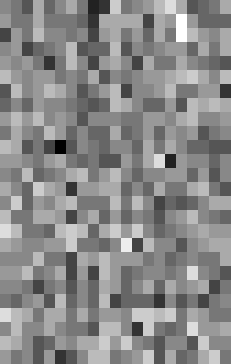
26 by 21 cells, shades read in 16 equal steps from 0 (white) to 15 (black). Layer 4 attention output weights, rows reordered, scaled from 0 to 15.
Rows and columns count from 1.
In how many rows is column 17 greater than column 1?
14
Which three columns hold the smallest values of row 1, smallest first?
16, 11, 15
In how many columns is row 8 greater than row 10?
9
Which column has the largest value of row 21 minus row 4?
7
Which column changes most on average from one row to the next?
18
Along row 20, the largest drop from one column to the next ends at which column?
10
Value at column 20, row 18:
5
